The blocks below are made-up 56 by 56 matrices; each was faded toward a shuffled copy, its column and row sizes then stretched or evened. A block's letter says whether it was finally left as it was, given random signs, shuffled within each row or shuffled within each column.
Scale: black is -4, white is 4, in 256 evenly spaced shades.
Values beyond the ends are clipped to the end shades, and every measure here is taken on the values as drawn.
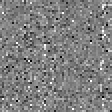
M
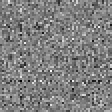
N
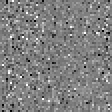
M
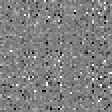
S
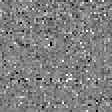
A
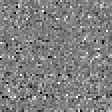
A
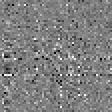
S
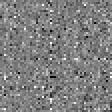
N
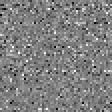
A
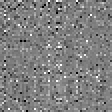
S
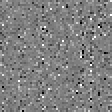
M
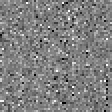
M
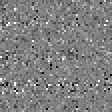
N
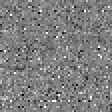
A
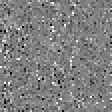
M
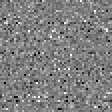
A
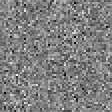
M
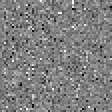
M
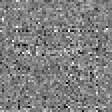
S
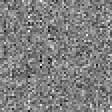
M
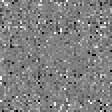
S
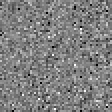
M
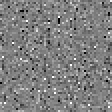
M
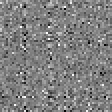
S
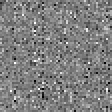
N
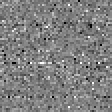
A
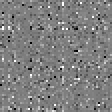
S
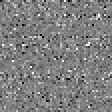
A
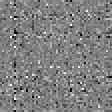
S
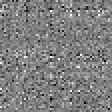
S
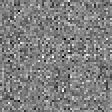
S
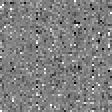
M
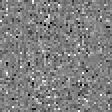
M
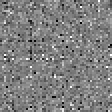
N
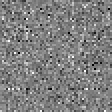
N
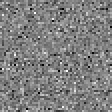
A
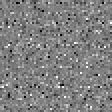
A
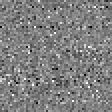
A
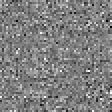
S
